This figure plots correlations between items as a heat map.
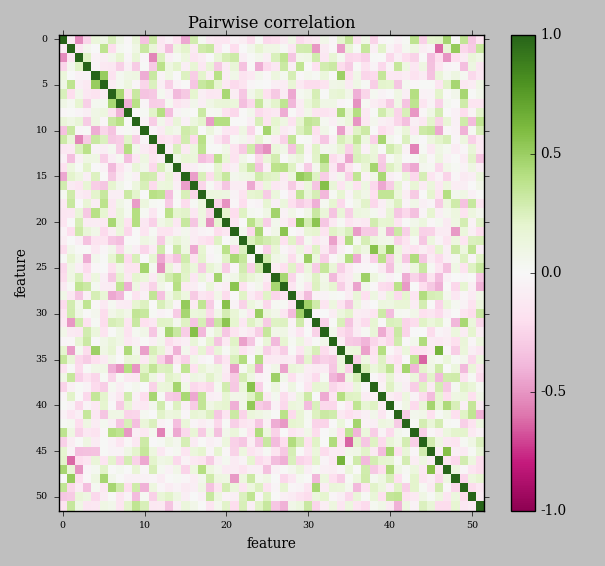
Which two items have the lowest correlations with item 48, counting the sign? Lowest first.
21, 31
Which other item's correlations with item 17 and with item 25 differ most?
12
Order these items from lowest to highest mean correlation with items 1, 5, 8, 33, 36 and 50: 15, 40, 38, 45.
38, 45, 15, 40
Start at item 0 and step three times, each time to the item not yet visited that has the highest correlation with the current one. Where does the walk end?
40
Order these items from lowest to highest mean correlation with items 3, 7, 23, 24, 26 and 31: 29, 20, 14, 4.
4, 14, 29, 20
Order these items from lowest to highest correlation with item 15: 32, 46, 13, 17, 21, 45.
32, 45, 46, 21, 13, 17
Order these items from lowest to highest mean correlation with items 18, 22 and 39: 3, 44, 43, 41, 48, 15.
44, 3, 41, 43, 15, 48
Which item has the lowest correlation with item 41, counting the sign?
51
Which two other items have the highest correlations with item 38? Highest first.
23, 14
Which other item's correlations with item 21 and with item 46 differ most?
27
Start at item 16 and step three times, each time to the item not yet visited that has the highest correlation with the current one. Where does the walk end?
19
